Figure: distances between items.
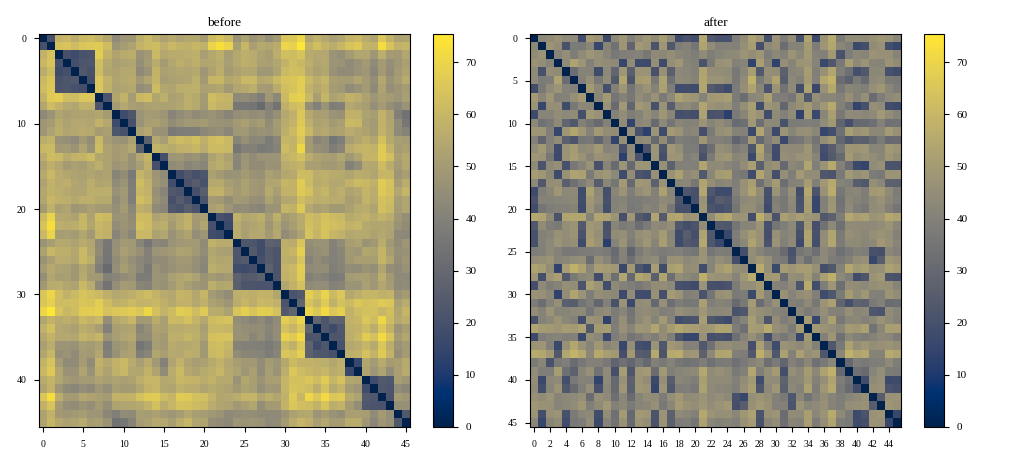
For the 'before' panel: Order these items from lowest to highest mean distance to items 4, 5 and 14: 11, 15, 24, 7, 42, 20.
15, 20, 24, 11, 42, 7
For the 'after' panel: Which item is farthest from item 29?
34
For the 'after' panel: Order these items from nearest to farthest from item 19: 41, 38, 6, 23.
6, 23, 38, 41
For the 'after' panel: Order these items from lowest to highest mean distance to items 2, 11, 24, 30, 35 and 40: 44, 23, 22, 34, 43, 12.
22, 23, 12, 44, 43, 34
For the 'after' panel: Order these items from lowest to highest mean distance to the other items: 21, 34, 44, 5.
44, 5, 21, 34
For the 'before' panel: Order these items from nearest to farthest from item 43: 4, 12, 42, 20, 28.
42, 4, 28, 12, 20
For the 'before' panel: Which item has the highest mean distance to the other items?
32
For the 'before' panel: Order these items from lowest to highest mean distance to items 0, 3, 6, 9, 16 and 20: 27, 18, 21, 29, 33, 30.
18, 27, 29, 21, 33, 30
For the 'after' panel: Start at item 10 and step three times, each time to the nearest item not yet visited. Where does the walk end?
39
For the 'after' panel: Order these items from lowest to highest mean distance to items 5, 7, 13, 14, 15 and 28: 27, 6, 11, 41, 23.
41, 11, 27, 6, 23
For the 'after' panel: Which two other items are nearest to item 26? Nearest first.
42, 25
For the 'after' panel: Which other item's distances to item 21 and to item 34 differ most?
27
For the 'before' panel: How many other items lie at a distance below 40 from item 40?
3
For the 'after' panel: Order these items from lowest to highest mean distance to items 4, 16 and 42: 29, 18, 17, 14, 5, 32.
32, 14, 17, 5, 29, 18
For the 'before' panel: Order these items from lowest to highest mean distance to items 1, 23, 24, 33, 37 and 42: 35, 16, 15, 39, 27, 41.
27, 35, 41, 15, 16, 39
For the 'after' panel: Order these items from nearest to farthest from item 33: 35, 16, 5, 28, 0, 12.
35, 0, 12, 5, 28, 16
